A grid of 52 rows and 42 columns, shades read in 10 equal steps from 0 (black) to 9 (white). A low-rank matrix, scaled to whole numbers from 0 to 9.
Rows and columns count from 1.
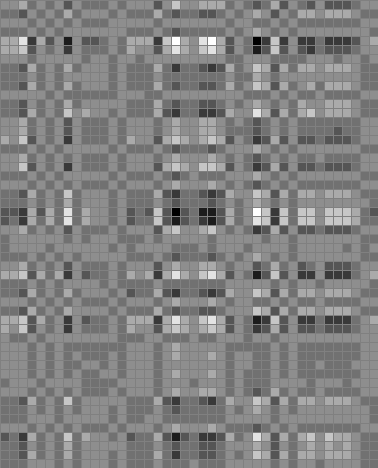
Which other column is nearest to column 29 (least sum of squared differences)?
8
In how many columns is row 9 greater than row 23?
4
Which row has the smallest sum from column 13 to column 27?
24
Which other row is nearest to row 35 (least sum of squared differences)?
51
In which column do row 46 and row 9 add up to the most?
29
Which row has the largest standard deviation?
5
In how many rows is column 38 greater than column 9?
18
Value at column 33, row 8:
4
